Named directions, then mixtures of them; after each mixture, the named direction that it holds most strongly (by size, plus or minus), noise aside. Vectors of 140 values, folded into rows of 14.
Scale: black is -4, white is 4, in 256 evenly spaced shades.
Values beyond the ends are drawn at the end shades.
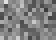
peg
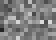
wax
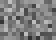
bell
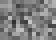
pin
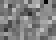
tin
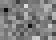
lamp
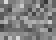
peg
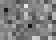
lamp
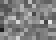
wax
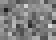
lamp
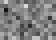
lamp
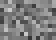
bell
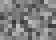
pin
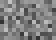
bell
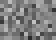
bell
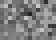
tin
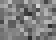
bell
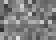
wax
